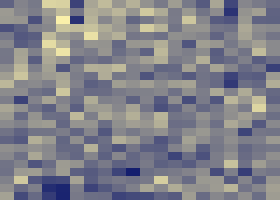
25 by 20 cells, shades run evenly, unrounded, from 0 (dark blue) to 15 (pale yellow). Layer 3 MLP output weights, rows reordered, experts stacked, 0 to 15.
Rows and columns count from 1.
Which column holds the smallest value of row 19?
9
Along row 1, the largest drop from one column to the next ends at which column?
6
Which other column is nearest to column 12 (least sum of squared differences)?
15
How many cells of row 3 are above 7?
11
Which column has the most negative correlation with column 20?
7
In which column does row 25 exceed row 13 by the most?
14
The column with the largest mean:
5
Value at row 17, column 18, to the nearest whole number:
3
